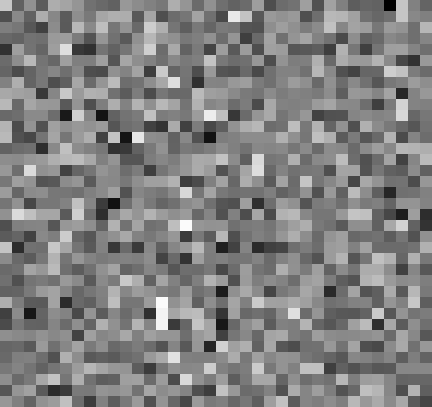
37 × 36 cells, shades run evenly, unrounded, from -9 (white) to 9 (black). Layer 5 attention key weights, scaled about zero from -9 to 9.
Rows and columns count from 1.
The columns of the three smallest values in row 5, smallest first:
6, 13, 29
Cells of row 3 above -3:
30
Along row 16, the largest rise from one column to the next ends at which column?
23
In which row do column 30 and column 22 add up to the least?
16
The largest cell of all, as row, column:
1, 33
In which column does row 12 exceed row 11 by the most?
18
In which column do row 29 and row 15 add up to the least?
25
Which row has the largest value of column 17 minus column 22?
28
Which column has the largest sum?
8
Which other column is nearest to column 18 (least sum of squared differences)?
26
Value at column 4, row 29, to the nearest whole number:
2
